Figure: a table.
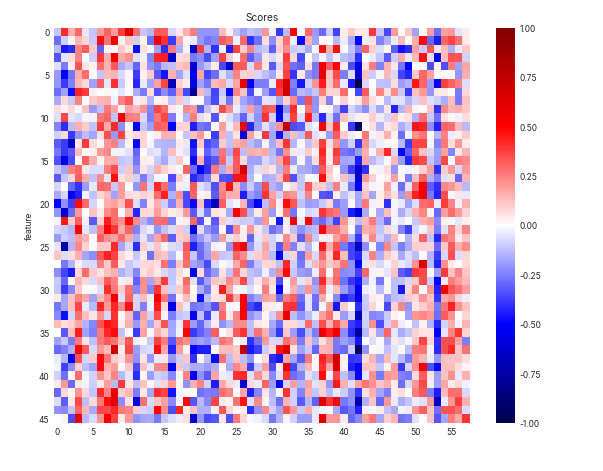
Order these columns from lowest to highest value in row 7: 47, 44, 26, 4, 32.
44, 26, 47, 4, 32
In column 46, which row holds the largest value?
14
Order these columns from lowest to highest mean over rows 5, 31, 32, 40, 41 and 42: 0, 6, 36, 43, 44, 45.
36, 0, 45, 43, 44, 6
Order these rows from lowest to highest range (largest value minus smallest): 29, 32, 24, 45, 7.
24, 29, 32, 45, 7
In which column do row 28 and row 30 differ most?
31
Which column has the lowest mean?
42
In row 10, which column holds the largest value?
9
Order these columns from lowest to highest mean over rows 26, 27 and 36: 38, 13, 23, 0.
13, 0, 23, 38
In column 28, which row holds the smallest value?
20
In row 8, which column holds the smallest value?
22
